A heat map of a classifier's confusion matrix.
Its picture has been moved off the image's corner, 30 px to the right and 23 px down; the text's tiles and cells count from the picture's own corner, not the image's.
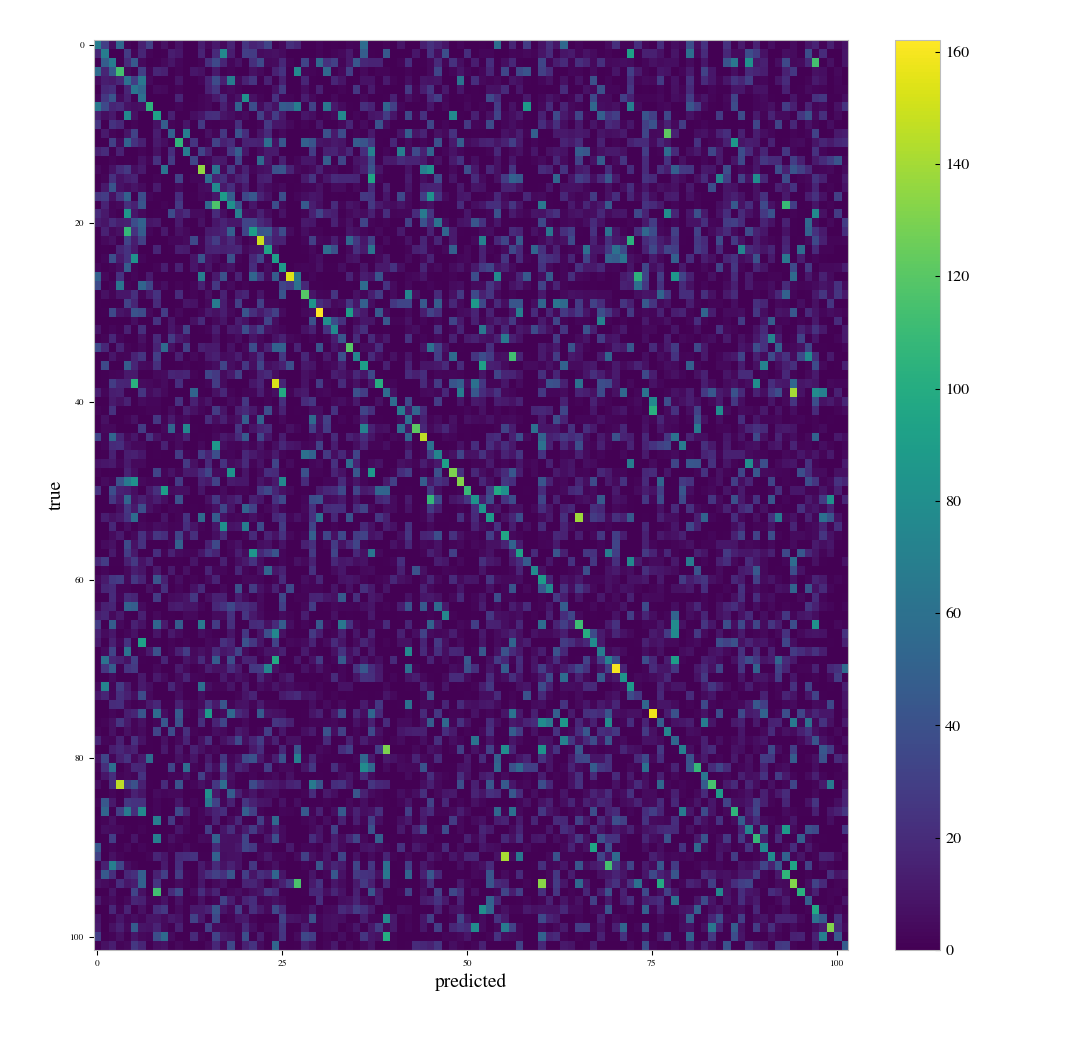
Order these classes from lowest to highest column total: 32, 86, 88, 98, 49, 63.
98, 88, 32, 49, 86, 63
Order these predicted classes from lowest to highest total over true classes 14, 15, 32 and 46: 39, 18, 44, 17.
39, 17, 18, 44
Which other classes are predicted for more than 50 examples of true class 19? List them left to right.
4, 44, 77, 97
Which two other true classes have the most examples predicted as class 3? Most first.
83, 27
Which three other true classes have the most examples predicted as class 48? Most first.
8, 35, 23
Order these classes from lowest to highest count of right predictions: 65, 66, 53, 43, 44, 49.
53, 66, 65, 43, 49, 44
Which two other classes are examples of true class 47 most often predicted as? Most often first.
88, 72
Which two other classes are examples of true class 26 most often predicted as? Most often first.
73, 78
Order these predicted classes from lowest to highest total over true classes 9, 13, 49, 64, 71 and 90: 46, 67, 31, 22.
46, 31, 22, 67
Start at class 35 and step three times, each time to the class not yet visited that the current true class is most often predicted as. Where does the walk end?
86
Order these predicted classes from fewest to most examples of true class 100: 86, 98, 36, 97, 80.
97, 36, 86, 80, 98
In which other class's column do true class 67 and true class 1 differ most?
72
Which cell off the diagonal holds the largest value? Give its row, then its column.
38, 24
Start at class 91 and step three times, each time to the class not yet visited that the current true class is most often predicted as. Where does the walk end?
51
